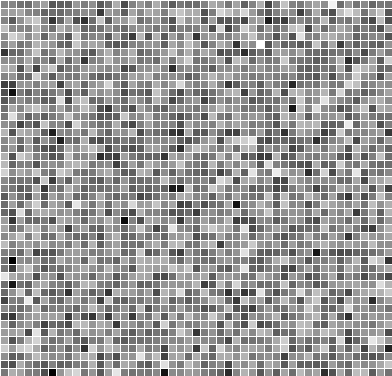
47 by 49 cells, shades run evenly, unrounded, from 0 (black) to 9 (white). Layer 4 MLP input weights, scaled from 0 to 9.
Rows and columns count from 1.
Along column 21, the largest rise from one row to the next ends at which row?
46
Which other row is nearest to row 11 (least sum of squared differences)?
34
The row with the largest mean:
31
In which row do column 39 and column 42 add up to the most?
1
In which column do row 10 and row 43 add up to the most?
5
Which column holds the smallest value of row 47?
7
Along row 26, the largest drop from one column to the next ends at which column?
30
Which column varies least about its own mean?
19
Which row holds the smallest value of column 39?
22
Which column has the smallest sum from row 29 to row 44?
2
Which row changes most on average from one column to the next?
44
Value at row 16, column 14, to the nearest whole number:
4
